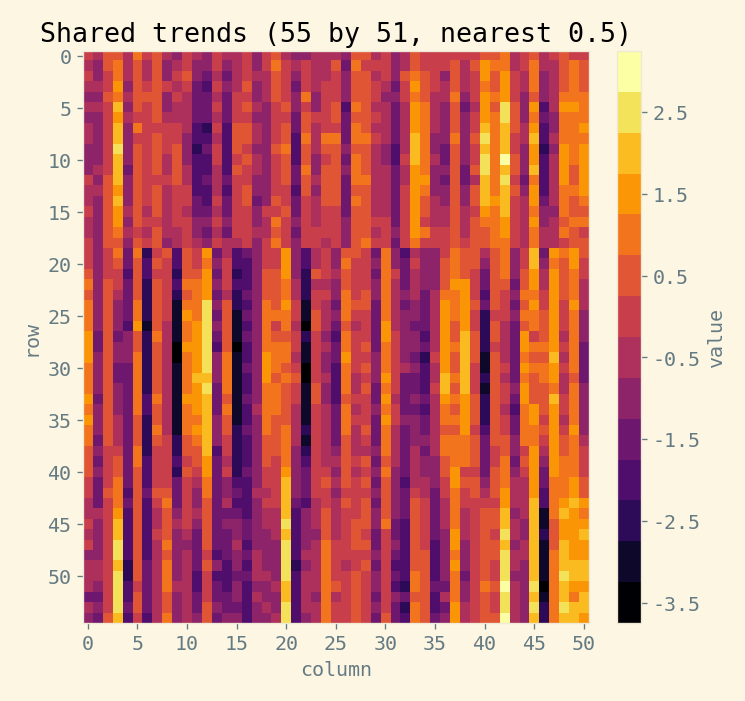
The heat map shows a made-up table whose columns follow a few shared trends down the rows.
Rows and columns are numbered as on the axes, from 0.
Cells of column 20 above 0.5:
31
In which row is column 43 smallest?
34
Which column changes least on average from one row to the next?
2
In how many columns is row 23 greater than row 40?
16
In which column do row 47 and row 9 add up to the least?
46
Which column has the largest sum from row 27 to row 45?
12
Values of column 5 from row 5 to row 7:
0.5 0 1
